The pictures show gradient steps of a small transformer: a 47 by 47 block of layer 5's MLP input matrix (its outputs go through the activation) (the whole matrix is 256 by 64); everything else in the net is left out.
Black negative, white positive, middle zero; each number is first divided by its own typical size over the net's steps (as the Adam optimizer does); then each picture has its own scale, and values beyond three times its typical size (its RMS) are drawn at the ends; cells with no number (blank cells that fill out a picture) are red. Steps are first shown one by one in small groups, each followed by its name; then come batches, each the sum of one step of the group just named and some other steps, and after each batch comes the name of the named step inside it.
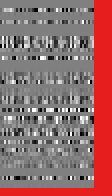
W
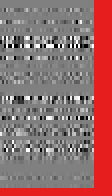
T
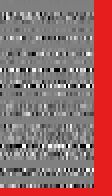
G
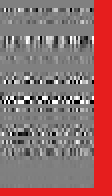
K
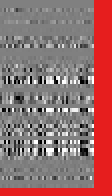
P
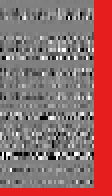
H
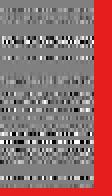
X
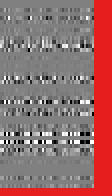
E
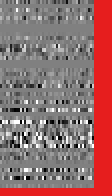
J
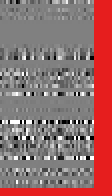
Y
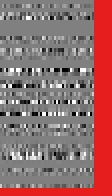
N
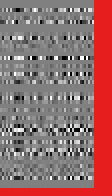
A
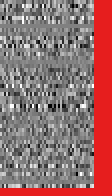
T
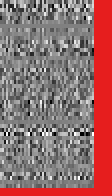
E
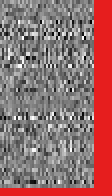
A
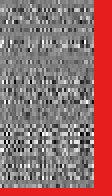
E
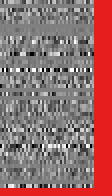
G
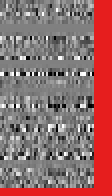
W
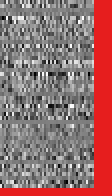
T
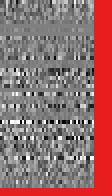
Y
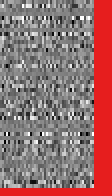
E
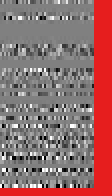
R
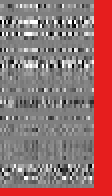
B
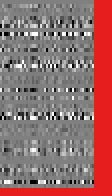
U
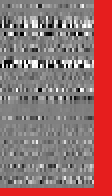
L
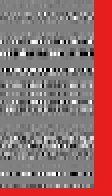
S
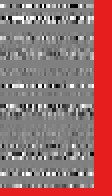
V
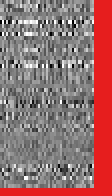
B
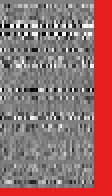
U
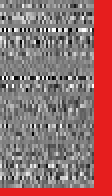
V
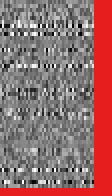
U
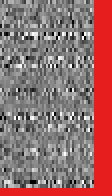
U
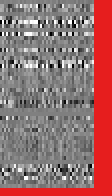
B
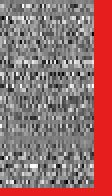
V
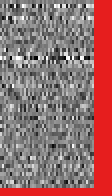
V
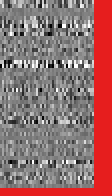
L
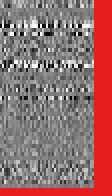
L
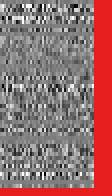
V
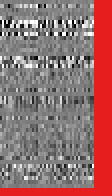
B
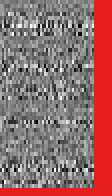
R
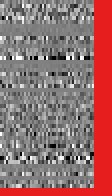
V
